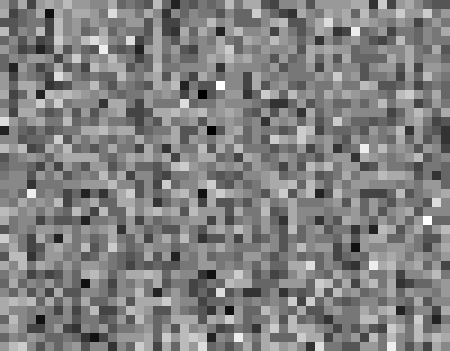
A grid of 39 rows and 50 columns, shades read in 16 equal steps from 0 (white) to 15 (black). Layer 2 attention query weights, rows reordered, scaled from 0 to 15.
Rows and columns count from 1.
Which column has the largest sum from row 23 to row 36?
32
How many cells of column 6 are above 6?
29
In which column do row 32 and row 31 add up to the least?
27
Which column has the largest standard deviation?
23
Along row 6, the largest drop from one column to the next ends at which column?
12
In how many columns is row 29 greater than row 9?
27
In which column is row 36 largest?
5
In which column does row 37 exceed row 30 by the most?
42
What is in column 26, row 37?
10
